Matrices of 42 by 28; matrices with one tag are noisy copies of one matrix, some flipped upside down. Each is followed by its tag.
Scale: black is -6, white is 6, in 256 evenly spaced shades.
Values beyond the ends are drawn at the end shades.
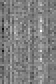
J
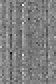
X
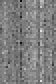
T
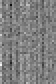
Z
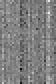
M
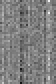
M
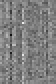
X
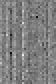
X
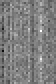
J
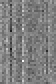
X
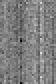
T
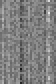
M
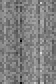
T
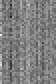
Z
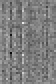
X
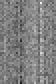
T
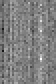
J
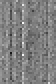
X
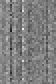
X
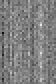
J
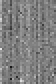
Z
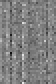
X
